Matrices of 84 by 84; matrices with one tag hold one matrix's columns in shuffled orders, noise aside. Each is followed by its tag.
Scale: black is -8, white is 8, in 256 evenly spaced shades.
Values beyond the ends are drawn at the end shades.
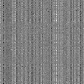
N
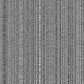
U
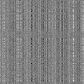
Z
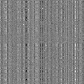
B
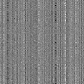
N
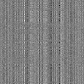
N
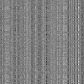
U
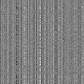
U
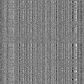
B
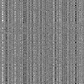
N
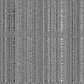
Z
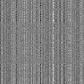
N
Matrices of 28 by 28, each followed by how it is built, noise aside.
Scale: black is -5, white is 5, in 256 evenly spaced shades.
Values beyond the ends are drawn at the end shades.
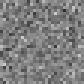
noise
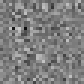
low rank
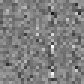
uneven columns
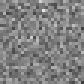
noise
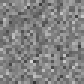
noise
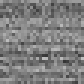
blocks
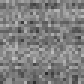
blocks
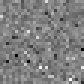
sparse
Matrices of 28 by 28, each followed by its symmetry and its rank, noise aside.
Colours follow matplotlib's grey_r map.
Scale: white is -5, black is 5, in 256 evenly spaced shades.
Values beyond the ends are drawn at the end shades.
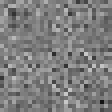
symmetric, rank six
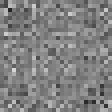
symmetric, rank six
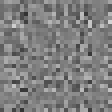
antisymmetric, rank four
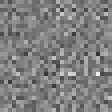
no symmetry, rank six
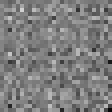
no symmetry, rank four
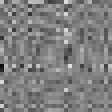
no symmetry, rank three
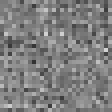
antisymmetric, rank six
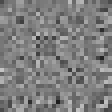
symmetric, rank four
